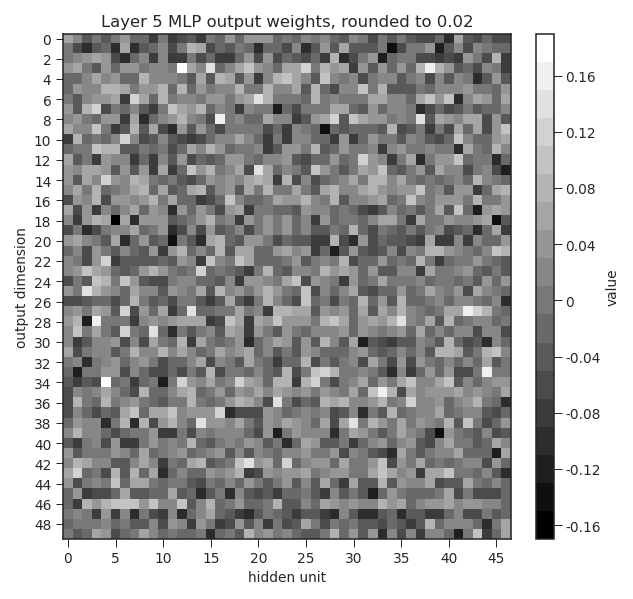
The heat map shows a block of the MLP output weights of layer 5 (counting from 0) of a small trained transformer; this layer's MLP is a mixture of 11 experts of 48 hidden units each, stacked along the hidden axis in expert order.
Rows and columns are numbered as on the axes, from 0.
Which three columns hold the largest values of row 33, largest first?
44, 27, 26
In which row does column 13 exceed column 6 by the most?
40
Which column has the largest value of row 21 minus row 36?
46
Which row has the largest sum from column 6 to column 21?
3
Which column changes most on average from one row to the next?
14
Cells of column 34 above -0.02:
26
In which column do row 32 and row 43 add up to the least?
10
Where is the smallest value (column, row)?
5, 18
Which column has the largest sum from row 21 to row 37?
4
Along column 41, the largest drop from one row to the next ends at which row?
11
